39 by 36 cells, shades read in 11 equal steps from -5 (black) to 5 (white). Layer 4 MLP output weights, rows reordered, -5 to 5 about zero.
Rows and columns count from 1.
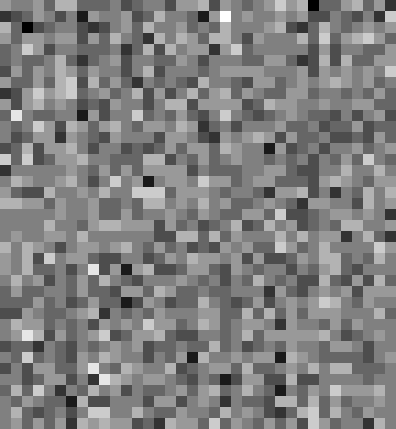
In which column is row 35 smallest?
21
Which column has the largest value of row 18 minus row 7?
15
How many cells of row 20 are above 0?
11
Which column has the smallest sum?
29
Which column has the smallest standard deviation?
24
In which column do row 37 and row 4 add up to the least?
14
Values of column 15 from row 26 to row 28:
0 2 0
